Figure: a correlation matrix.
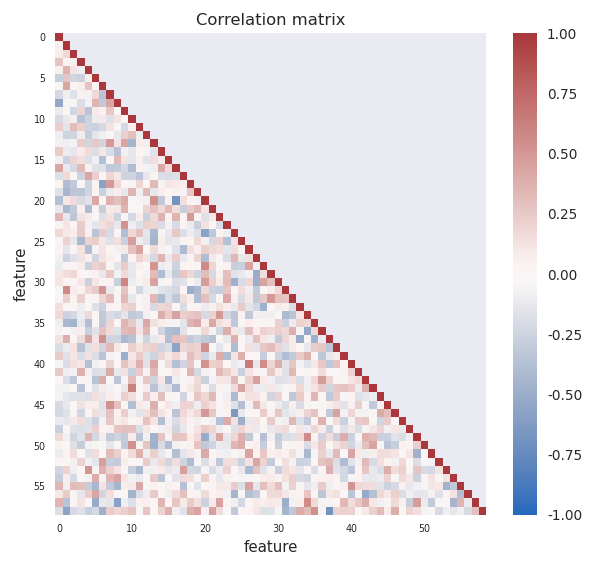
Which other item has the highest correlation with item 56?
5
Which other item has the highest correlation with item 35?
58
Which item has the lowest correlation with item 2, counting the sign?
35
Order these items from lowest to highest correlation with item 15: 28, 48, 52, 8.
52, 28, 48, 8
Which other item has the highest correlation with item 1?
31
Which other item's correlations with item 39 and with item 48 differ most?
9
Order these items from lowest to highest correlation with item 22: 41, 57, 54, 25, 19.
54, 19, 25, 41, 57
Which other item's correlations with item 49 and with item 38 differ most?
20
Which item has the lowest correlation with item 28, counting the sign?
33
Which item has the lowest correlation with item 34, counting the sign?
36
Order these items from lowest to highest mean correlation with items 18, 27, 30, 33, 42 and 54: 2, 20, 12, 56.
2, 56, 20, 12
